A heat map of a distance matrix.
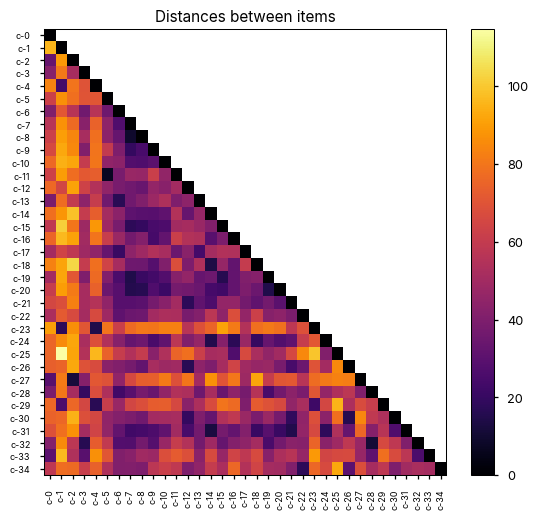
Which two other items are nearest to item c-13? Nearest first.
c-6, c-17
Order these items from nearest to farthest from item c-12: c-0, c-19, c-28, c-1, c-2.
c-19, c-28, c-1, c-0, c-2
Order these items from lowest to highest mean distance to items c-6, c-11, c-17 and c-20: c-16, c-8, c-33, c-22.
c-8, c-22, c-16, c-33
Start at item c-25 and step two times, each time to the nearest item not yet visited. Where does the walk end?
c-24
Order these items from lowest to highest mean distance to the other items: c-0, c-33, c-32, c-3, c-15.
c-32, c-15, c-3, c-33, c-0
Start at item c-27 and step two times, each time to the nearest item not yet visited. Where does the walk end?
c-0
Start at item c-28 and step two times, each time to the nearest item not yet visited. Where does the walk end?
c-3
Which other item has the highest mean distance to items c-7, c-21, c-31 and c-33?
c-1
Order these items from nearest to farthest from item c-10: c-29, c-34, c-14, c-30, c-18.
c-14, c-18, c-30, c-34, c-29
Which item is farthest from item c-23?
c-25
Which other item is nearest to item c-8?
c-7
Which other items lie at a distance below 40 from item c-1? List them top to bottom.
c-4, c-23, c-29
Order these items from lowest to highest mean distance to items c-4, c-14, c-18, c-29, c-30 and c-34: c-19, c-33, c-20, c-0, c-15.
c-20, c-19, c-15, c-33, c-0
